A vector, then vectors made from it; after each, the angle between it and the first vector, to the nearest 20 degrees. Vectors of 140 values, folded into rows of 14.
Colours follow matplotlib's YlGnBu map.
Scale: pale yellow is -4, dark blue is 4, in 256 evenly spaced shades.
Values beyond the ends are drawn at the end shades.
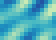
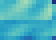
60 degrees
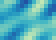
160 degrees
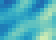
40 degrees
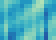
140 degrees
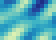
20 degrees
